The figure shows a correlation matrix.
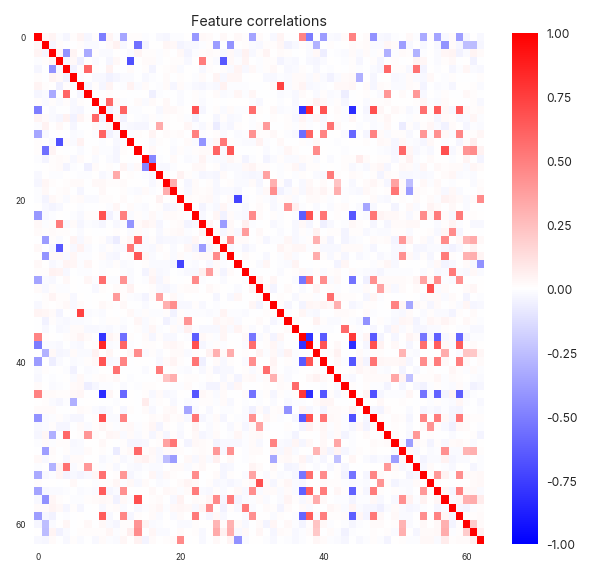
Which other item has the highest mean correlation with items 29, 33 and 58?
24
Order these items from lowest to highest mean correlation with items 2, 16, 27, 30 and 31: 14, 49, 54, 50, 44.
44, 49, 50, 54, 14
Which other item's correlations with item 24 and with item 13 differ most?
3
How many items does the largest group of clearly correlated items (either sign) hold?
13
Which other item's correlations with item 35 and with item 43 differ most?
36
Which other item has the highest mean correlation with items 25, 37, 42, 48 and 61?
14
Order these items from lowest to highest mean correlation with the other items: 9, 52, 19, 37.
37, 52, 19, 9
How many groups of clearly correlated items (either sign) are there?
15
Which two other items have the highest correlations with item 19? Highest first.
50, 33
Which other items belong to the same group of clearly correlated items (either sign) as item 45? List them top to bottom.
5
